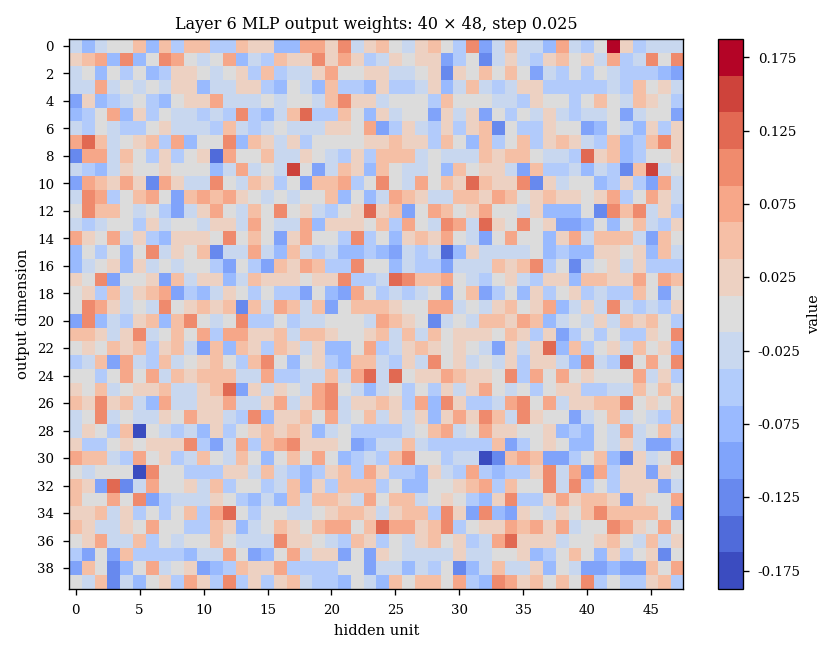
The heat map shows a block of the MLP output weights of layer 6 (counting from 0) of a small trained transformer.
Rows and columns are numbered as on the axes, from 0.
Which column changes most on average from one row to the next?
2
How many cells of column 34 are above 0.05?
7
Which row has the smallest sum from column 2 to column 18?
37
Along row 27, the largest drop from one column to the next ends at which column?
15
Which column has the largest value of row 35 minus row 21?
38
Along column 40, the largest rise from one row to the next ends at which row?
39
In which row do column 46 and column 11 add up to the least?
29
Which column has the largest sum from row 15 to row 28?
34
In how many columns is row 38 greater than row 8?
16
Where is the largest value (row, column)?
0, 42
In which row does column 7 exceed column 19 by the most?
9
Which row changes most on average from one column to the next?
10
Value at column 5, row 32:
-0.025
